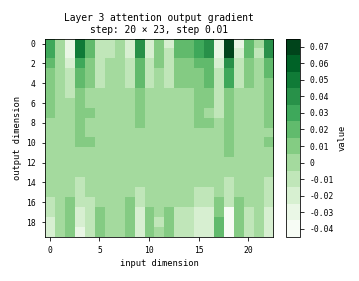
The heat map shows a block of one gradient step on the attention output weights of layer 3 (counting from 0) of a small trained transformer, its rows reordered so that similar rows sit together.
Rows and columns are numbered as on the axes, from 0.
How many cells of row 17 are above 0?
7
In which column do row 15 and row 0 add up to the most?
18
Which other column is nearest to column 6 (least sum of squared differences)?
21
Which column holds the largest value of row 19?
17
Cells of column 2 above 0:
4
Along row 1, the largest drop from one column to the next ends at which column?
19
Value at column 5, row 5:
0
